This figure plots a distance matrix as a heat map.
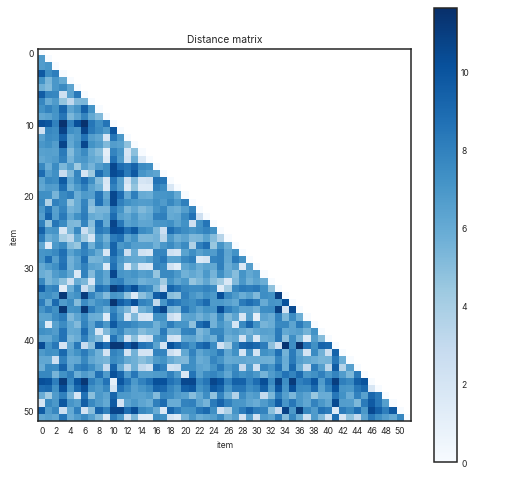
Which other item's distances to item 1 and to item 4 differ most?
38
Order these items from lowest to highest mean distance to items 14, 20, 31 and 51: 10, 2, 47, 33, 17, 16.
2, 16, 17, 33, 47, 10
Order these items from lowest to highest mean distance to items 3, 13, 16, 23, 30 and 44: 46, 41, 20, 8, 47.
8, 20, 41, 47, 46
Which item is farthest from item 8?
41
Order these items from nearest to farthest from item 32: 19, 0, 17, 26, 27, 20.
26, 17, 27, 19, 20, 0
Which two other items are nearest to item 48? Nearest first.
5, 31
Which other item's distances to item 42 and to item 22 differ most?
29
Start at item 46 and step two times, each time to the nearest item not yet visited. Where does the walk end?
47
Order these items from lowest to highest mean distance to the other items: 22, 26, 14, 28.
14, 26, 28, 22
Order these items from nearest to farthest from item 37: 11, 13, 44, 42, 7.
42, 44, 13, 7, 11
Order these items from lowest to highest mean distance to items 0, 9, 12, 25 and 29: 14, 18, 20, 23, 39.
14, 18, 23, 39, 20
